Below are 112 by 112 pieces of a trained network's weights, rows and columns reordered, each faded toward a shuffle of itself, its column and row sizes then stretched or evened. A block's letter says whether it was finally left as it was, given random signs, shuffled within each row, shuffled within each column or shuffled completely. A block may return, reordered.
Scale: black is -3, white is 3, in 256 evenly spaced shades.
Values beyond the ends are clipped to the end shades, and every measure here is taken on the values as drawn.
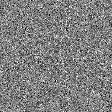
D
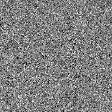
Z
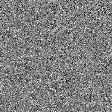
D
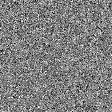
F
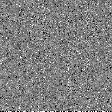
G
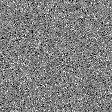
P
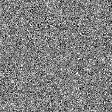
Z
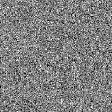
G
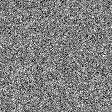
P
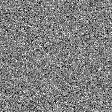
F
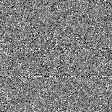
F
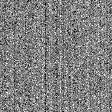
D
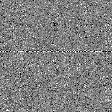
G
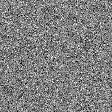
D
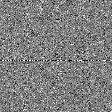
Z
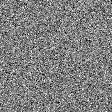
P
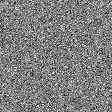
P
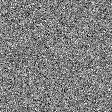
P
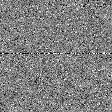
F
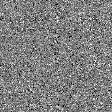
Z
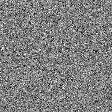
F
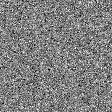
P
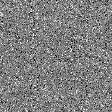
D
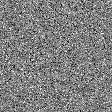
P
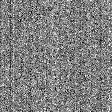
D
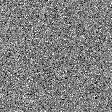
P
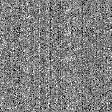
G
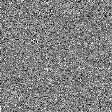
Z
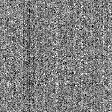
G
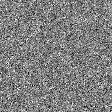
F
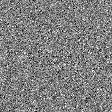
F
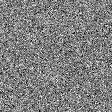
P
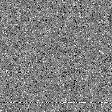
G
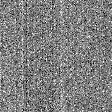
D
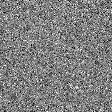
F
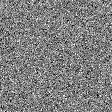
P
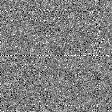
G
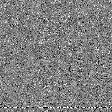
G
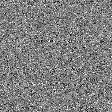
F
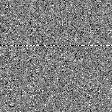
Z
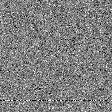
F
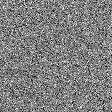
P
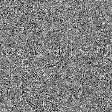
Z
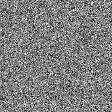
D
